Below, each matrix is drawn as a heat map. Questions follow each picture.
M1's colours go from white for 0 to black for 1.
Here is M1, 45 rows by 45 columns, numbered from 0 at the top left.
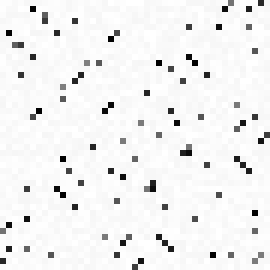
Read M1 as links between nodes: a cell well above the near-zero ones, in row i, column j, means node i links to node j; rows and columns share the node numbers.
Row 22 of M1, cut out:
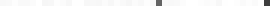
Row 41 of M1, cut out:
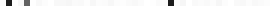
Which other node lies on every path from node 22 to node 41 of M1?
node 26
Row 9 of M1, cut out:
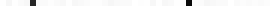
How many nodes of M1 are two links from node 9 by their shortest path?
5
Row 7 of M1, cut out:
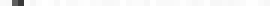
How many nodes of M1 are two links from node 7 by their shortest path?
1
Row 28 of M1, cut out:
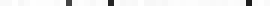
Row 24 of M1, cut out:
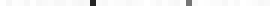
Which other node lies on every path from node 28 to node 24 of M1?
node 31
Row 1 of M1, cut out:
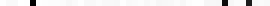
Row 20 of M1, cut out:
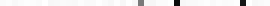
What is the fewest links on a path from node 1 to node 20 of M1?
6
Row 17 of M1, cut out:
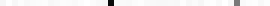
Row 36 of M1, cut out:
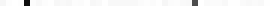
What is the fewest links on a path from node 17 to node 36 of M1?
5
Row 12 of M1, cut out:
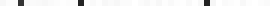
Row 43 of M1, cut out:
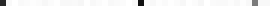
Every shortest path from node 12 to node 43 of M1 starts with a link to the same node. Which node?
node 34
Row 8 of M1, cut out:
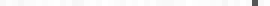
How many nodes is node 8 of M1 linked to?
1
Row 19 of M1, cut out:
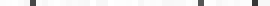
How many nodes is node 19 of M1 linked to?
3
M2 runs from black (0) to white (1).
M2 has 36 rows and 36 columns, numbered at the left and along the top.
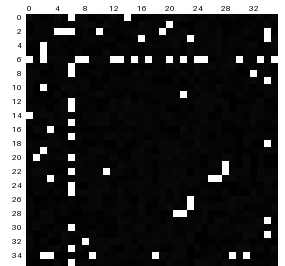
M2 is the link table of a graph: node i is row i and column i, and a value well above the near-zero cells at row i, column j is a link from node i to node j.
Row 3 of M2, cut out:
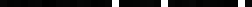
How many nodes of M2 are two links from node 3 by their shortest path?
7
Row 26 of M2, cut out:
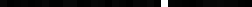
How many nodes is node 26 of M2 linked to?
1
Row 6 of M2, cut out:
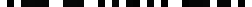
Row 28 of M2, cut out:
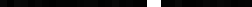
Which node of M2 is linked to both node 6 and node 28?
node 22
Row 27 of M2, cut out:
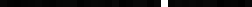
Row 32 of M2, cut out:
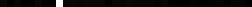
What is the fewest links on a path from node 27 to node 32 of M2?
7
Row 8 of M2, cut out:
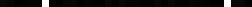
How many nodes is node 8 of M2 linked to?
2
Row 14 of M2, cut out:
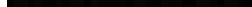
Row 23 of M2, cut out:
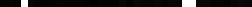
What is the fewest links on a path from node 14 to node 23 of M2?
6
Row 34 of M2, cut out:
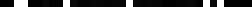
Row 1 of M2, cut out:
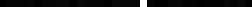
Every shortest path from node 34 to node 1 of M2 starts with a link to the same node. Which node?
node 2
